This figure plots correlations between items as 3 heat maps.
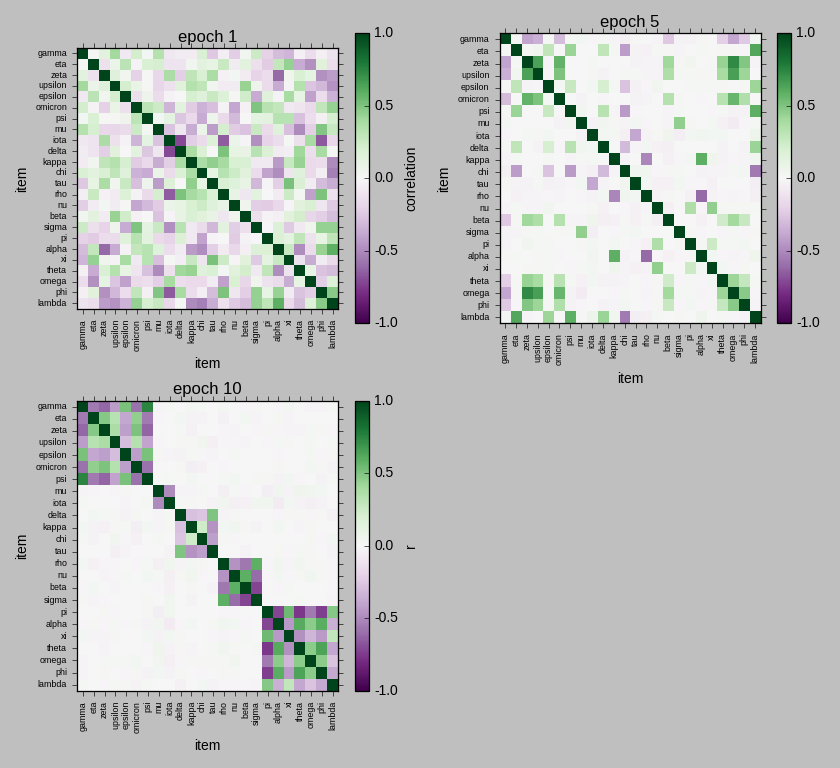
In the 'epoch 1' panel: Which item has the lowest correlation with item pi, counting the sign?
chi
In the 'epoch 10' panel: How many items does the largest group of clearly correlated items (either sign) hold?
7
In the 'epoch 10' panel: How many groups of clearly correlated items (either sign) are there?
5
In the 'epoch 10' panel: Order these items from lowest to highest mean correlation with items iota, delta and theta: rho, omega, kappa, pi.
pi, kappa, rho, omega
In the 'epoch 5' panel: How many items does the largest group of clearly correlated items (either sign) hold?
8
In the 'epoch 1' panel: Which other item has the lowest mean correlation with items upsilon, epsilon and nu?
lambda
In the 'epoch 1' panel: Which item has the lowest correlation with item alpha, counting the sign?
zeta
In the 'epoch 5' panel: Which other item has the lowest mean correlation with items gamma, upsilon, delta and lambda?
chi
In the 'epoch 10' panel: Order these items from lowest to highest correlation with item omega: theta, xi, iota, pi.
pi, xi, iota, theta
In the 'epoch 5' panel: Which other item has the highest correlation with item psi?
lambda
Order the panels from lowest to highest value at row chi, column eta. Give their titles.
epoch 5, epoch 10, epoch 1
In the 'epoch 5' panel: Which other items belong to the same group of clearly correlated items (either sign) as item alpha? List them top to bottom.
kappa, rho
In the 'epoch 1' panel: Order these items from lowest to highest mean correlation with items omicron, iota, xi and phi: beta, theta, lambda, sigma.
theta, beta, sigma, lambda
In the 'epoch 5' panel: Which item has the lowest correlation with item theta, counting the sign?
gamma
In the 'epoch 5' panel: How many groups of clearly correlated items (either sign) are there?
6
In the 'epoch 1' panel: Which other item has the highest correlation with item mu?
phi
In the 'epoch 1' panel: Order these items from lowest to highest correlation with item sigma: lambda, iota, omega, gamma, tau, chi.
iota, tau, chi, omega, gamma, lambda
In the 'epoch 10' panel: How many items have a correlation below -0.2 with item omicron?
3
